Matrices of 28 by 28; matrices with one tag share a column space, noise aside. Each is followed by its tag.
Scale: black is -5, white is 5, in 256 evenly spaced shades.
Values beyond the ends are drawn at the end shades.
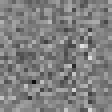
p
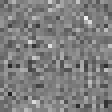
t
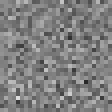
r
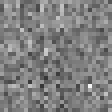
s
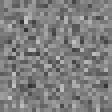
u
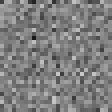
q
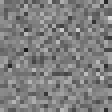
q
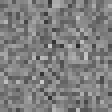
p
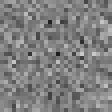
u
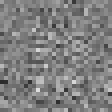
r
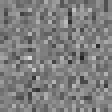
p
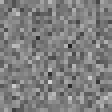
p
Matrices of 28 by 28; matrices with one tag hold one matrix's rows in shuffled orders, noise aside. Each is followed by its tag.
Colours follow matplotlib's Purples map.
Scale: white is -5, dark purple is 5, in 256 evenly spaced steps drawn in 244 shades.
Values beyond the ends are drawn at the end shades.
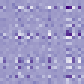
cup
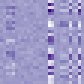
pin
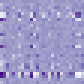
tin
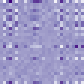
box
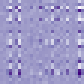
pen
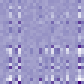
pen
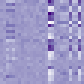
pin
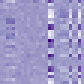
pin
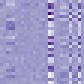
pin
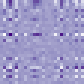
box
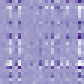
pen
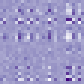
cup
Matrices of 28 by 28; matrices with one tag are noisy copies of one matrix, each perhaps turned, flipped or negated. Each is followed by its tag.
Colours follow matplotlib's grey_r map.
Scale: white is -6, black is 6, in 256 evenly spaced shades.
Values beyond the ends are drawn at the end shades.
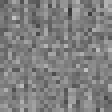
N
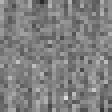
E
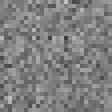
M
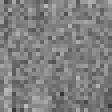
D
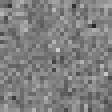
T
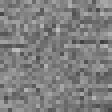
N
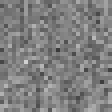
T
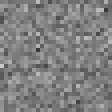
M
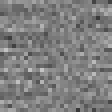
E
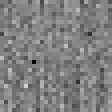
E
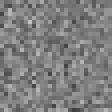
M
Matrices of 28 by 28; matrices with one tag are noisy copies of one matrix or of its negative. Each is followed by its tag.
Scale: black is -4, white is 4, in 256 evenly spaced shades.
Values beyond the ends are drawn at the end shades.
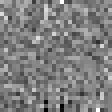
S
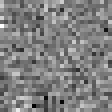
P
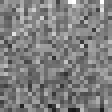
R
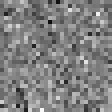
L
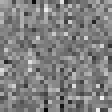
S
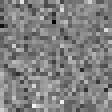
P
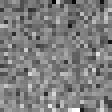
R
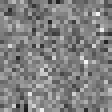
L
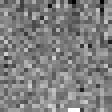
R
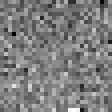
R
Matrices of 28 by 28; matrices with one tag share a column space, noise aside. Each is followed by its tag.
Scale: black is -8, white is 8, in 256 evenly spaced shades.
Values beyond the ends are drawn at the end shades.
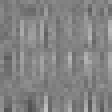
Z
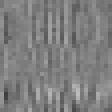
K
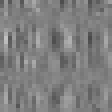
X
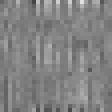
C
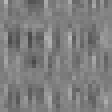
X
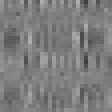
X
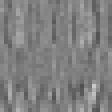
K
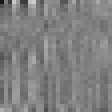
C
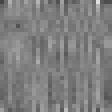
C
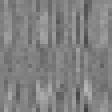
K
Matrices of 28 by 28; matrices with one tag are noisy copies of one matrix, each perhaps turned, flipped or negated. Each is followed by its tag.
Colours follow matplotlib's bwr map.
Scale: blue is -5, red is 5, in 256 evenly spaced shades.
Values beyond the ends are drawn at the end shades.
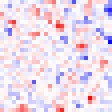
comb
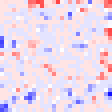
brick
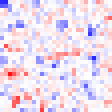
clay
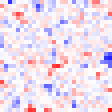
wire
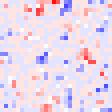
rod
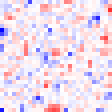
wire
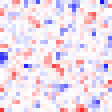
wire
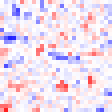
clay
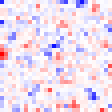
wire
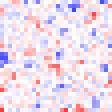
wire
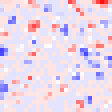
comb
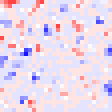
comb
